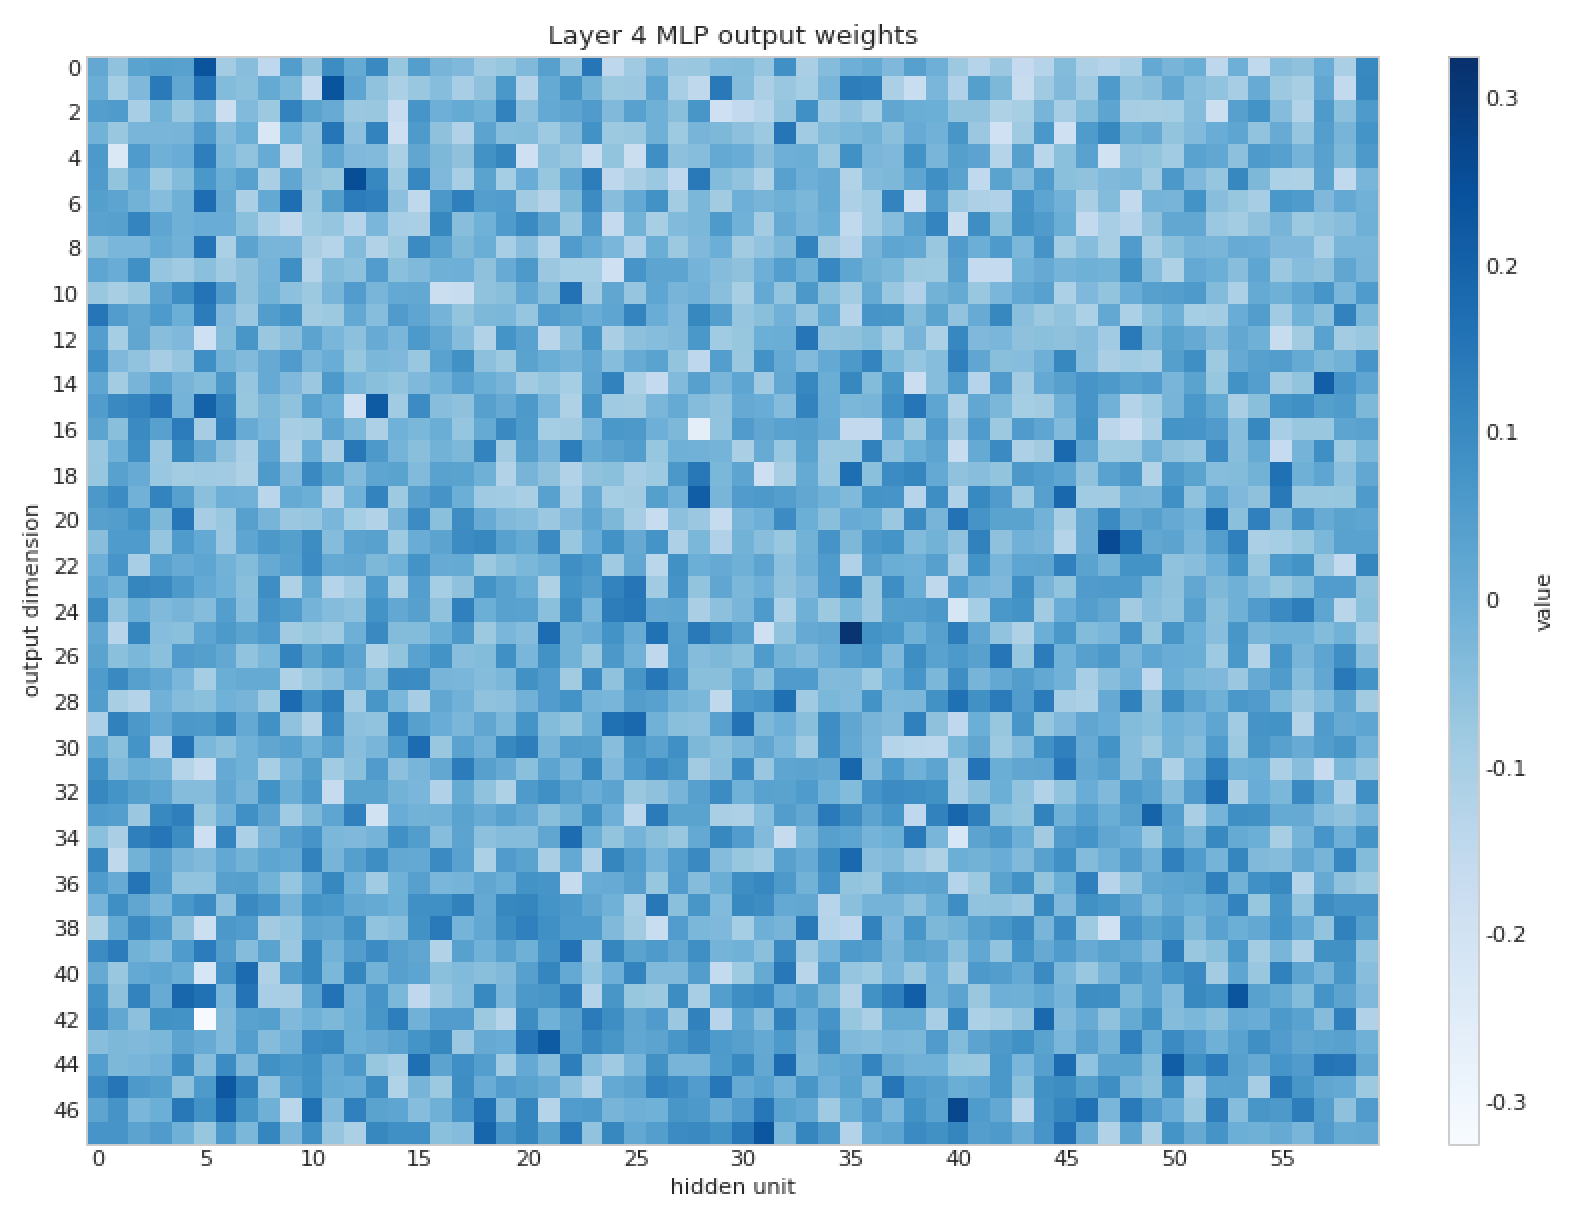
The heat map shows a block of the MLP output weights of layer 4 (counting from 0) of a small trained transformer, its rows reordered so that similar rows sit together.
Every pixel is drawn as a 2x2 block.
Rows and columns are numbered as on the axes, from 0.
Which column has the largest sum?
0
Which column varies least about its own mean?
51
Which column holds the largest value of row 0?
5
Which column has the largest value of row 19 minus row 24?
28
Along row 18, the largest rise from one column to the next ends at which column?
35
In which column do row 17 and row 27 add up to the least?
9
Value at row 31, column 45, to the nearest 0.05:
0.15
